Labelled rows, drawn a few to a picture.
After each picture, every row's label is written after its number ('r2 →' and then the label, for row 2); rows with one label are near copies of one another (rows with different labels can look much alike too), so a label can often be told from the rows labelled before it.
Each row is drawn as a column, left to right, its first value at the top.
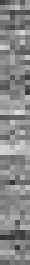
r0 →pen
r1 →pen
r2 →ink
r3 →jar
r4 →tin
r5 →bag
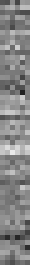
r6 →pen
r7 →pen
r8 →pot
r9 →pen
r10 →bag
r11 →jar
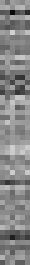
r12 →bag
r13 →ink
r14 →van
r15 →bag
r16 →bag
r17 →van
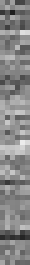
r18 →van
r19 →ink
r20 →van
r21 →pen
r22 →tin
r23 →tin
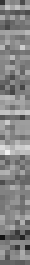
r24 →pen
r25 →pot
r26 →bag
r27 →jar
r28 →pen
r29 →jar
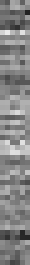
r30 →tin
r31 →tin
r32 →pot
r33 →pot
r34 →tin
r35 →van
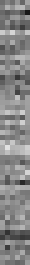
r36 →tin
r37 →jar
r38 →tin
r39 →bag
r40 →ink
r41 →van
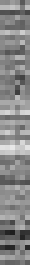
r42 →jar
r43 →jar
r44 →jar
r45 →bag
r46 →tin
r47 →jar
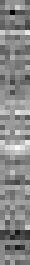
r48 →tin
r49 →jar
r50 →van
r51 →jar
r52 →jar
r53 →tin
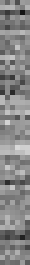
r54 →bag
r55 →ink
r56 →bag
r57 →pen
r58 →van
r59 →jar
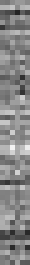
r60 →ink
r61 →ink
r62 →jar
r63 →van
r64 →bag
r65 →jar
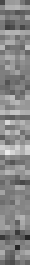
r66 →pen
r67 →pot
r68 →pot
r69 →jar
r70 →ink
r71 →pen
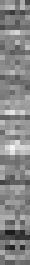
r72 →ink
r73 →jar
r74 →jar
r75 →tin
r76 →jar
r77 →pen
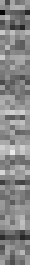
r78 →van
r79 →pen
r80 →pot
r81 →ink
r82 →ink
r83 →van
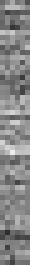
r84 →tin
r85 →jar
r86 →pot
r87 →ink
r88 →bag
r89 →pen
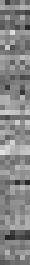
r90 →pot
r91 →pen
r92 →tin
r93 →ink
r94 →bag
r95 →ink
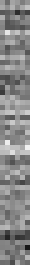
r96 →bag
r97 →tin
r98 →pot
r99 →van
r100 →ink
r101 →jar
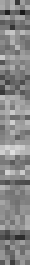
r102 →bag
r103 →van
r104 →pot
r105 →pen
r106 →van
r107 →ink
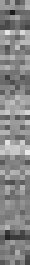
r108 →pot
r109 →tin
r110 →van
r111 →pen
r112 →tin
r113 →pot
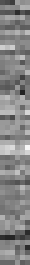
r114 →pen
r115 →pen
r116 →pen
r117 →van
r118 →bag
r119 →jar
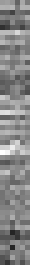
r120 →pot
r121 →pot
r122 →jar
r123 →tin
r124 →pot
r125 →bag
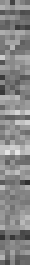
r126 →bag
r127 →pot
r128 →pen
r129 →pot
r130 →ink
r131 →ink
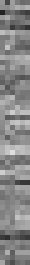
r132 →van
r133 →pen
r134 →pot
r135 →ink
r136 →ink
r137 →ink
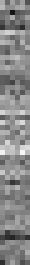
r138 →pot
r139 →tin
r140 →van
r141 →ink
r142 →pot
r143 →pen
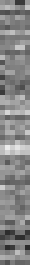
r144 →bag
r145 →jar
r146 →jar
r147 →pen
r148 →pen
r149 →jar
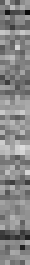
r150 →tin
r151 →van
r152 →ink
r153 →pen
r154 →jar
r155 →van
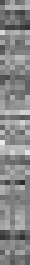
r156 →tin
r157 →ink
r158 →pot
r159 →ink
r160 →ink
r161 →pot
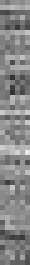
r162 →jar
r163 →ink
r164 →bag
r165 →pot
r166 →bag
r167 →pot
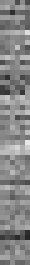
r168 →bag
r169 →bag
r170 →van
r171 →pen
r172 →bag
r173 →tin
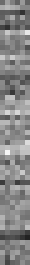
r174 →ink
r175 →pot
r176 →bag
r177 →ink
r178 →van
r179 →tin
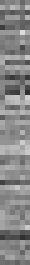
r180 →ink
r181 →bag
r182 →bag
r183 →bag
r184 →tin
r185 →bag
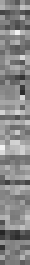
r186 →jar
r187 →ink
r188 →tin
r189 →tin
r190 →bag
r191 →ink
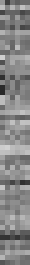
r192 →bag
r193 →pen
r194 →ink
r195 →pen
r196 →ink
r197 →ink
